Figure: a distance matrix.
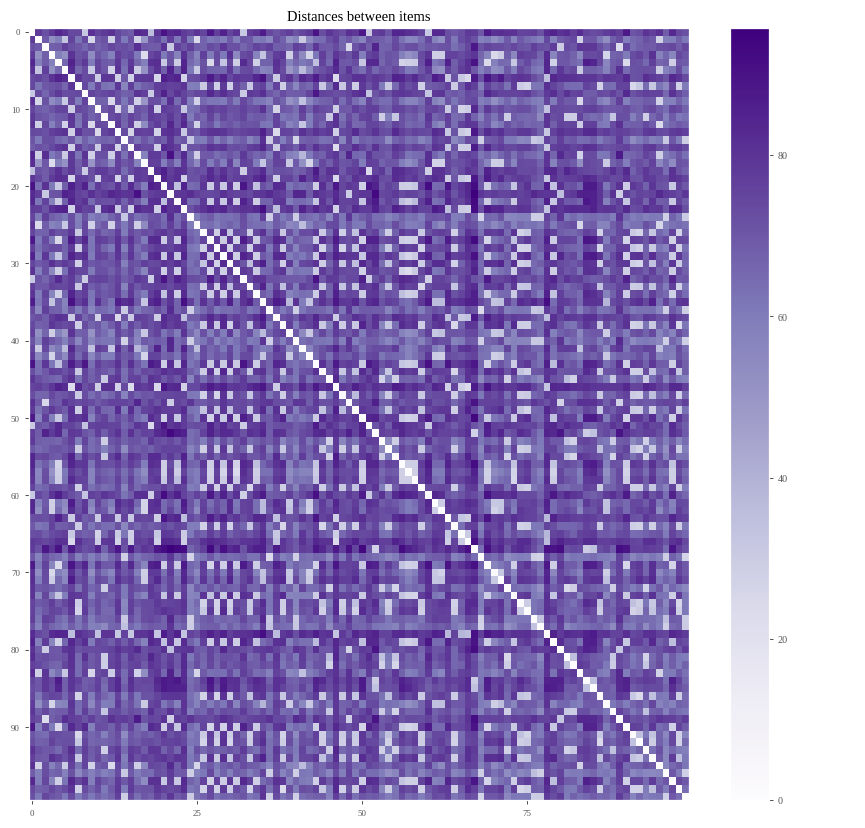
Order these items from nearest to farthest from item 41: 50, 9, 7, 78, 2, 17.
9, 17, 50, 7, 2, 78
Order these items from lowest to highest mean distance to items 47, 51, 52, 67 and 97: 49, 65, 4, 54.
54, 49, 4, 65
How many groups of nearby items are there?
10
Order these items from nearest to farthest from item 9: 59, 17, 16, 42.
16, 17, 42, 59
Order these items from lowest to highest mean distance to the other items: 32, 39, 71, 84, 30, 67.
39, 30, 71, 32, 84, 67
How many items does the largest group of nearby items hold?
19
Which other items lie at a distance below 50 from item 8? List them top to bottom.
0, 18, 32, 51, 60
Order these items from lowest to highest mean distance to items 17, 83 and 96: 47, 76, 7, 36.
36, 76, 7, 47
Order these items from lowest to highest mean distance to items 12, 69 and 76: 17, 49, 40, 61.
40, 17, 61, 49
